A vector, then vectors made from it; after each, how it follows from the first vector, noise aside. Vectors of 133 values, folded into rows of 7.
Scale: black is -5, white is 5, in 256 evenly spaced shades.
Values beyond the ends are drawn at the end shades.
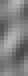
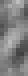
copied.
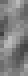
copied.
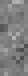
partly zeroed.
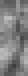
wrapped around.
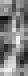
wrapped around, negated, scaled up.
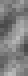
reversed.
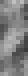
copied.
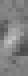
partly zeroed.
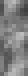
wrapped around.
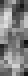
wrapped around, negated, scaled up.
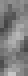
reversed.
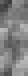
wrapped around.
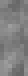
wrapped around, shrunk.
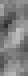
reversed.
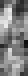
wrapped around, negated, scaled up.
